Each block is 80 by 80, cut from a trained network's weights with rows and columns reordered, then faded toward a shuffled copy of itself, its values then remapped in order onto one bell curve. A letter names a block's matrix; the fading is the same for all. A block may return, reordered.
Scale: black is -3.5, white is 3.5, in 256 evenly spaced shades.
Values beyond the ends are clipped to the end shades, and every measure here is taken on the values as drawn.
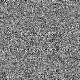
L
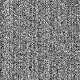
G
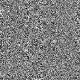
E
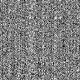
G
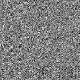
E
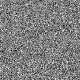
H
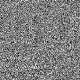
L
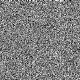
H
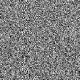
E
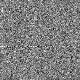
H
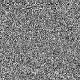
L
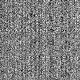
G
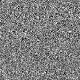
H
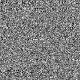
L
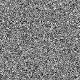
L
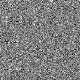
L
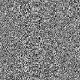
E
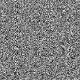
E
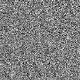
L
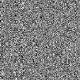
E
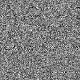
L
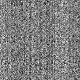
G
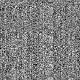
G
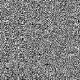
E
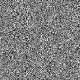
E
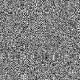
E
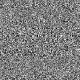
L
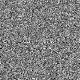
H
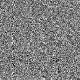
E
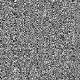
E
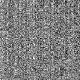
G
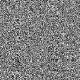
E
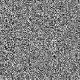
E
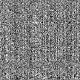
G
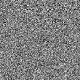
L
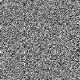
E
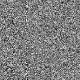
E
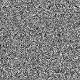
L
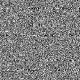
L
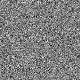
H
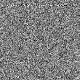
H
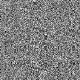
E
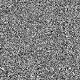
L
